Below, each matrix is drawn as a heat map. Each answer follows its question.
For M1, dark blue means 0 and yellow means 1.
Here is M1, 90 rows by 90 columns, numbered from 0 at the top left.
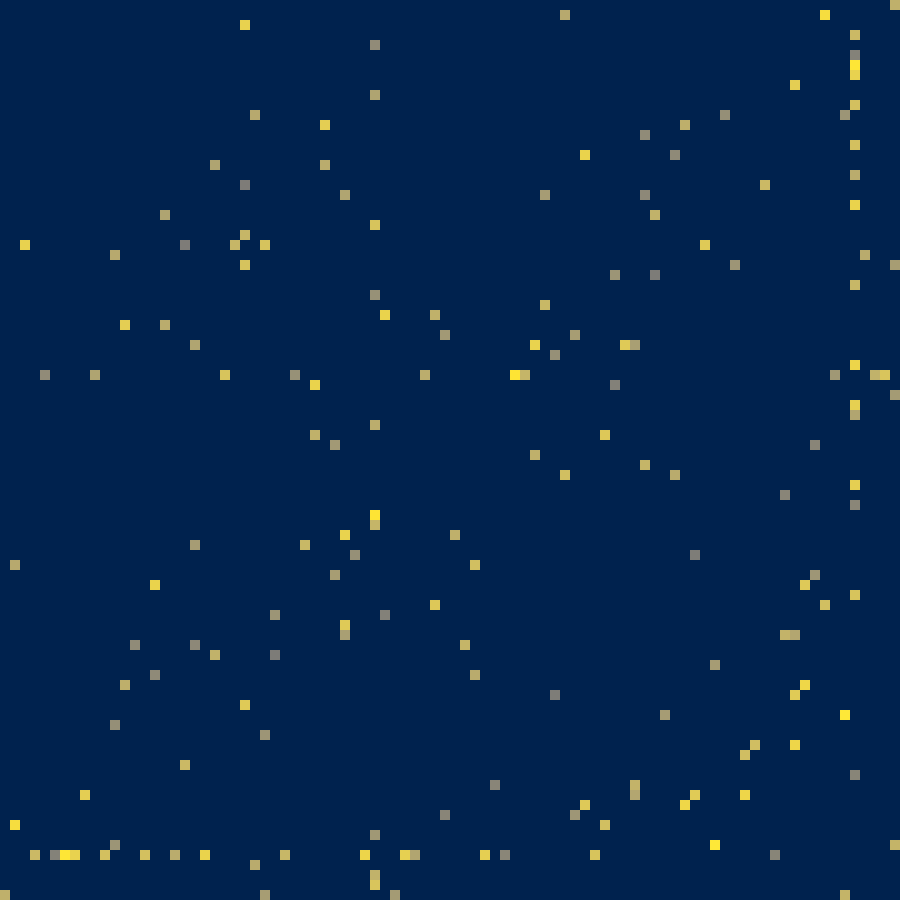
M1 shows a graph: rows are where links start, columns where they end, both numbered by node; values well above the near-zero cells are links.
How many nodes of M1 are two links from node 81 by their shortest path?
1
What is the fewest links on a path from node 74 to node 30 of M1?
6
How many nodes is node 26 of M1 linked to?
3
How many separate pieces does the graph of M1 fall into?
6
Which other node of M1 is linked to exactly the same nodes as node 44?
node 57
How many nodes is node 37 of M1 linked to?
10
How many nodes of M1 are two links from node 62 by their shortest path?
3
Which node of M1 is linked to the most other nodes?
node 85
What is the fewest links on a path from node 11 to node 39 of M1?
3
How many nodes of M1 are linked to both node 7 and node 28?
1
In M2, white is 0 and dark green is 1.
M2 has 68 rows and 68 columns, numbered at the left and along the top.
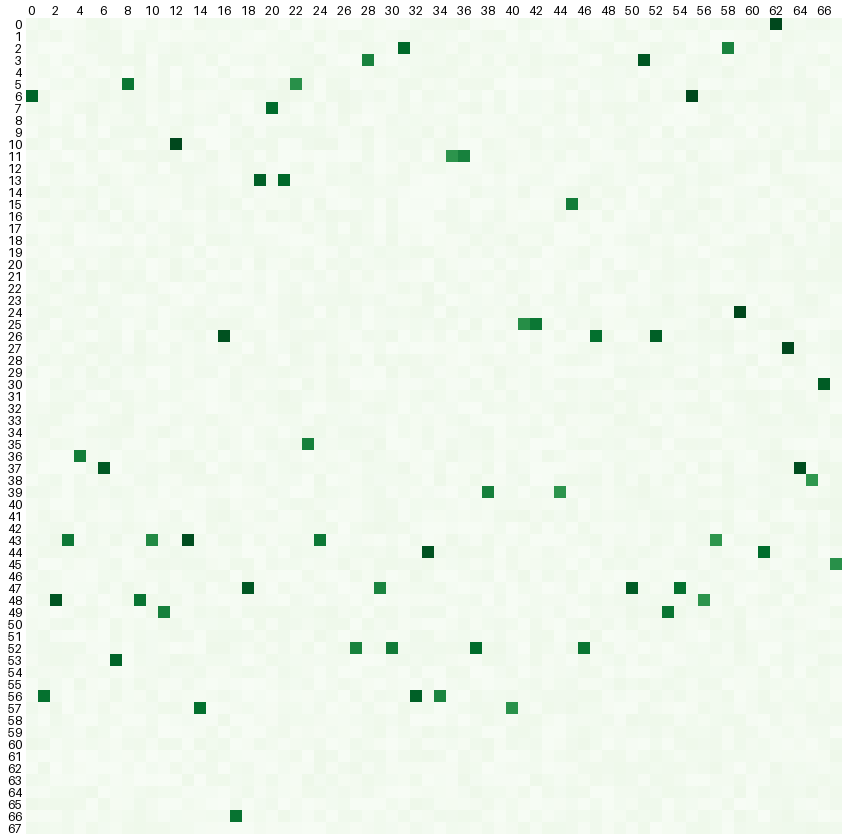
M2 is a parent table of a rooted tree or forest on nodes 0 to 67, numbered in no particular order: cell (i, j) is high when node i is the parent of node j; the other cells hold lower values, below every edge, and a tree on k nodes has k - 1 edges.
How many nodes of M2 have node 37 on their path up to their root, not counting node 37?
5
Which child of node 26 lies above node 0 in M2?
52
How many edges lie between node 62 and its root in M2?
5
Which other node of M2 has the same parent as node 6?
64
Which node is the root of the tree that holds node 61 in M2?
39
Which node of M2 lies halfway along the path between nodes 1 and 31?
48
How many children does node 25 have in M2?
2
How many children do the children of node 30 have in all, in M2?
1
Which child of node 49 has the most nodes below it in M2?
11
